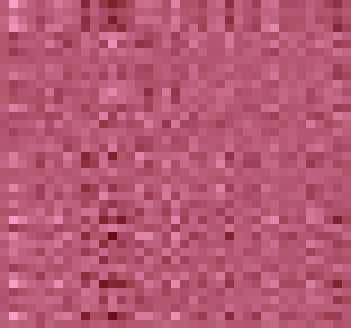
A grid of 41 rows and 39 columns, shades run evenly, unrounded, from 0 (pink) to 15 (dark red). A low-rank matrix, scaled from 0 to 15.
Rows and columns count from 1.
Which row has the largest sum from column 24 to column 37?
30
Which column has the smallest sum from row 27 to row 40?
2
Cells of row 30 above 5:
34
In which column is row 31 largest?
12
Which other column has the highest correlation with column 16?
8
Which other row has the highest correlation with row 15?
7
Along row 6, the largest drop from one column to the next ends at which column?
13
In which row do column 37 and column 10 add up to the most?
40
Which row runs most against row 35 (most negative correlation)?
37
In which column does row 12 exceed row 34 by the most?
17
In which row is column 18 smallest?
3
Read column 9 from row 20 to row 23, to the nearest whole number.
6 7 7 7
